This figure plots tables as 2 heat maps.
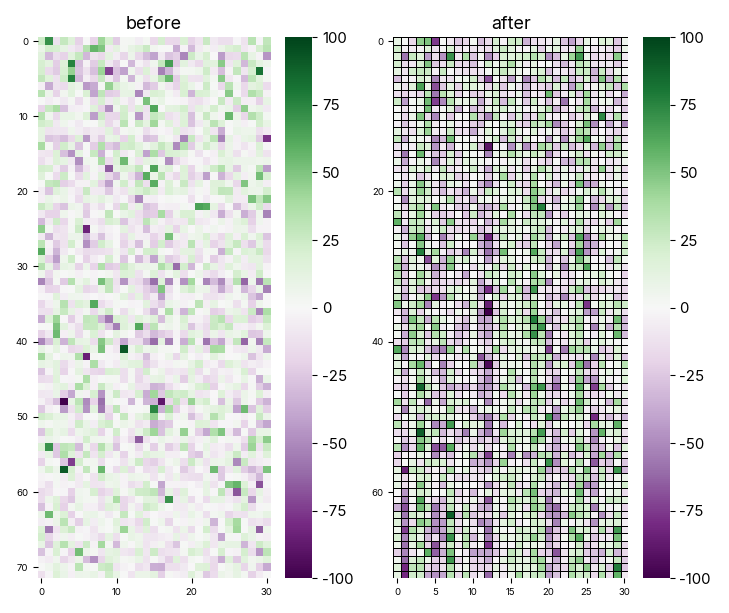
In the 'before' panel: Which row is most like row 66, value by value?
12
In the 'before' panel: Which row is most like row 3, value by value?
5
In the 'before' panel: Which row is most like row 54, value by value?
0
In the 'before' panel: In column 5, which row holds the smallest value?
16
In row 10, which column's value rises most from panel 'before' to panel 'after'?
27
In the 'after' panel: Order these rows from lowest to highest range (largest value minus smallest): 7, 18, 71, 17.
18, 17, 7, 71
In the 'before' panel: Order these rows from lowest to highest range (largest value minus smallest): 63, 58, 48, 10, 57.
58, 63, 10, 57, 48
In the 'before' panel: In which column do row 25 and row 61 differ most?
6
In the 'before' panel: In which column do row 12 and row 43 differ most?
7
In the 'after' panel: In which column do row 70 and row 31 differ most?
29
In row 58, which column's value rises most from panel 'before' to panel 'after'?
24
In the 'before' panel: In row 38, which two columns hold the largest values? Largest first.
13, 2
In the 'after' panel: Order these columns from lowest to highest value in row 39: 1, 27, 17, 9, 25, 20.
20, 1, 9, 25, 27, 17
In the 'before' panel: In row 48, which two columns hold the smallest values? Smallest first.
3, 16
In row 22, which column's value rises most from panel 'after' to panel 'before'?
21
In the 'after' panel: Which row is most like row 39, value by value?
37
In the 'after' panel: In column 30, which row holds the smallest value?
11
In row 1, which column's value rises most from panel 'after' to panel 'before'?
8
